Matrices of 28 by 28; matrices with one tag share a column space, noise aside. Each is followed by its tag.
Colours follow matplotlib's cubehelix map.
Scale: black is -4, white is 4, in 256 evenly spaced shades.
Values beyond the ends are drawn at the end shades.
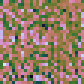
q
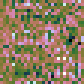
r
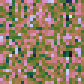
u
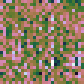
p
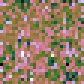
p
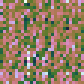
p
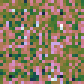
q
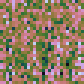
p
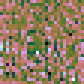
p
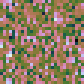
u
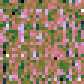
q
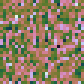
r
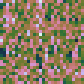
u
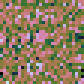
r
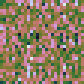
r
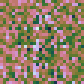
r
